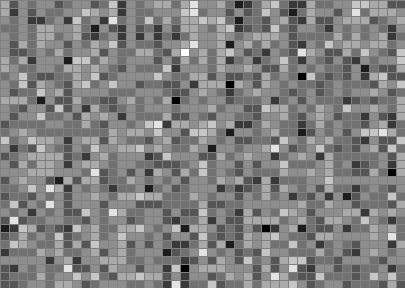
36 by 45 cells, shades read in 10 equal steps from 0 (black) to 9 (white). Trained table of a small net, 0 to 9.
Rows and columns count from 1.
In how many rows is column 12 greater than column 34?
16
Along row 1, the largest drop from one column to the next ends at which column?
14
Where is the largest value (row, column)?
7, 21
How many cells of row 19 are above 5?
12
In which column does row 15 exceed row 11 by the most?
26
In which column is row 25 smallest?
39
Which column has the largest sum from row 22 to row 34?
23
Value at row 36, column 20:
8
